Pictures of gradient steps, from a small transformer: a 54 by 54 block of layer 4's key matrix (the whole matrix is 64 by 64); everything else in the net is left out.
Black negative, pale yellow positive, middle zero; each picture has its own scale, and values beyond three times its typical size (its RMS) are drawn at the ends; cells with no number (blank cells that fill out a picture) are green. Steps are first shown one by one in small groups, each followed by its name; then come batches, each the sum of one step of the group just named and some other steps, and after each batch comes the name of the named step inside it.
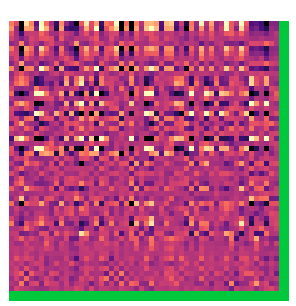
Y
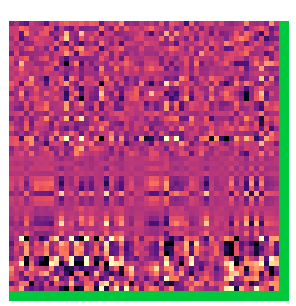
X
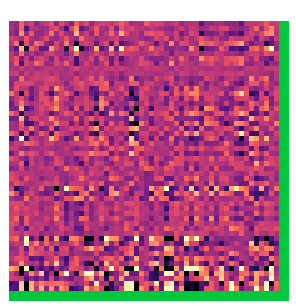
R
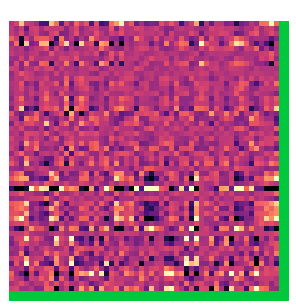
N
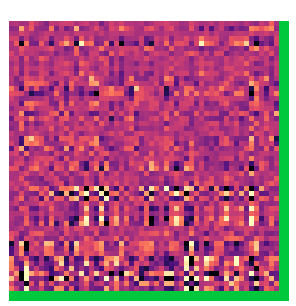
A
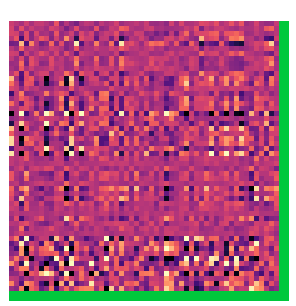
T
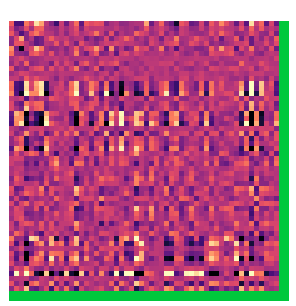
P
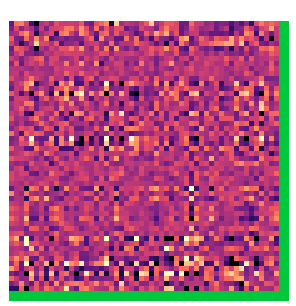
R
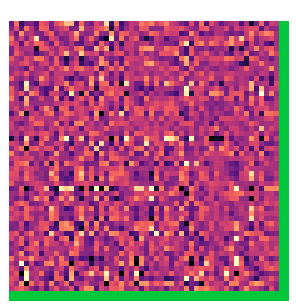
A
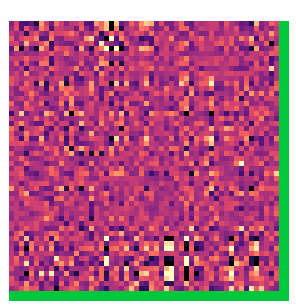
T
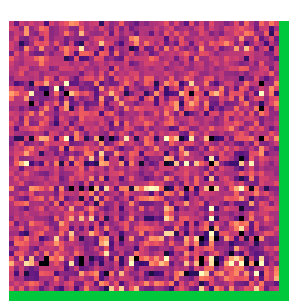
X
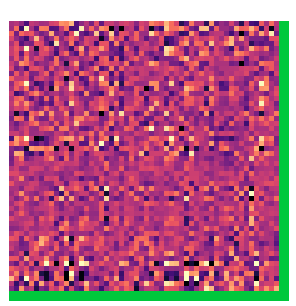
A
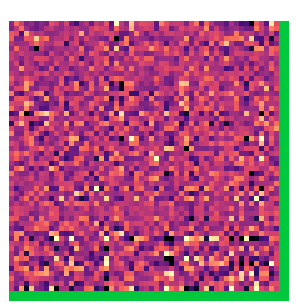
T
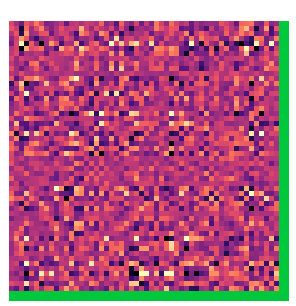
T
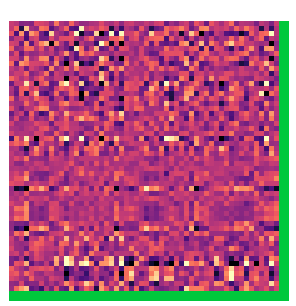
X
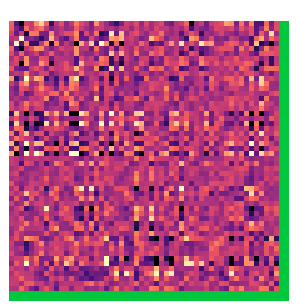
P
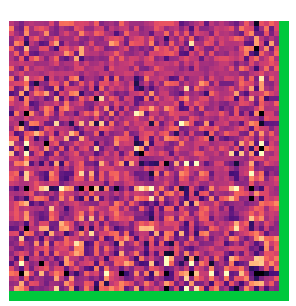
X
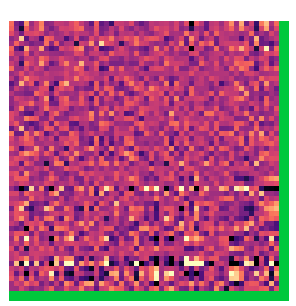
N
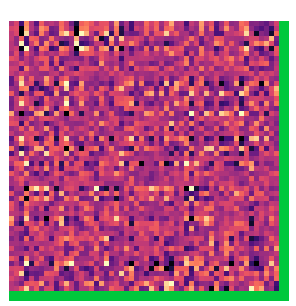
Y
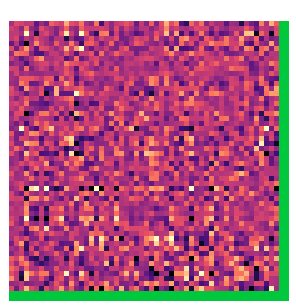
A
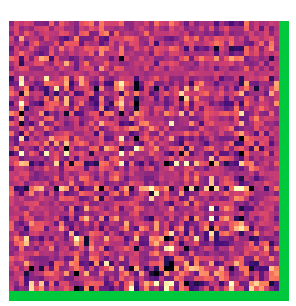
R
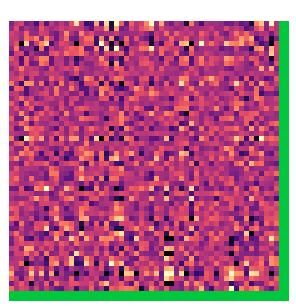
X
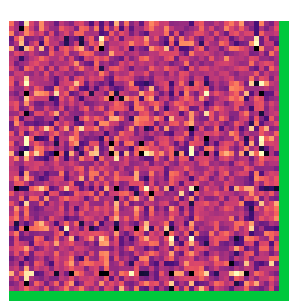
Y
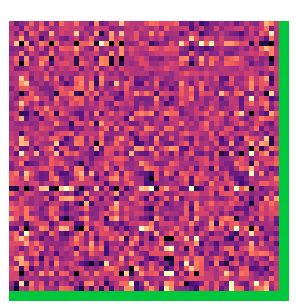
R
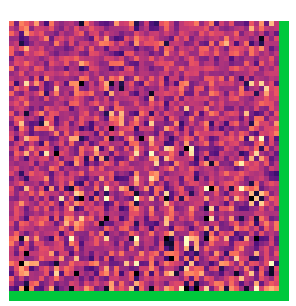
P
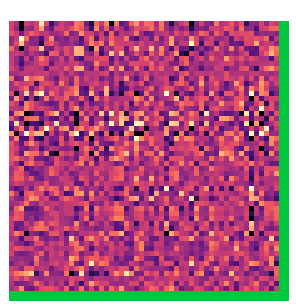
P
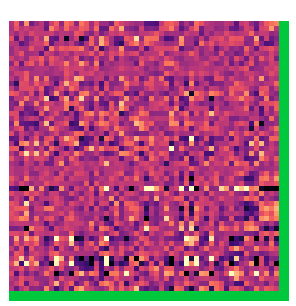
N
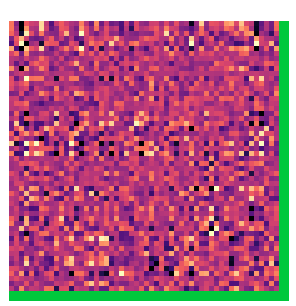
Y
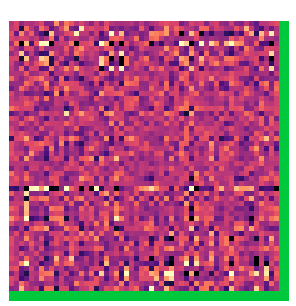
N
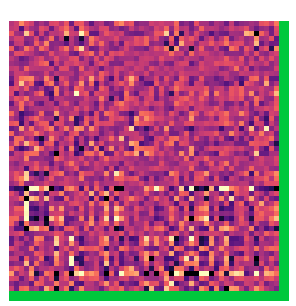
N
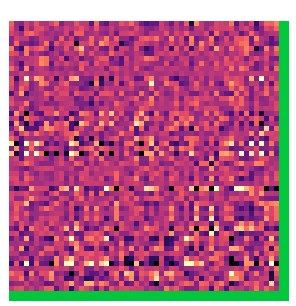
N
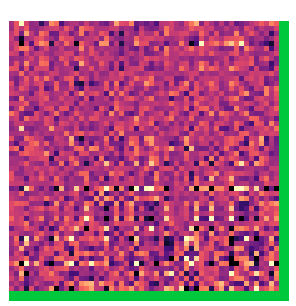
N
